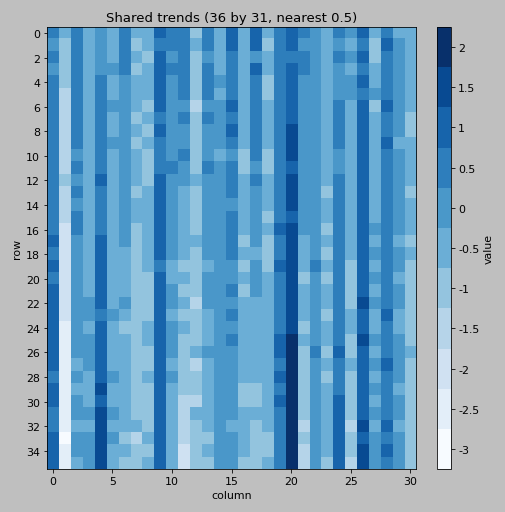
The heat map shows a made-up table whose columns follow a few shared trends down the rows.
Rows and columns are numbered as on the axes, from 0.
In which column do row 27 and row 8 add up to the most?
20
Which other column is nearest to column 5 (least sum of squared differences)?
3
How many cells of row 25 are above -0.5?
16
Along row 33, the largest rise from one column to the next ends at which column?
2
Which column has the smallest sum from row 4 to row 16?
1
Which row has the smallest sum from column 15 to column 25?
35
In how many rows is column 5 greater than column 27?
7
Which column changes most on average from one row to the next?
27
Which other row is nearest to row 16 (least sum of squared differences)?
13
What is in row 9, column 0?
0.5
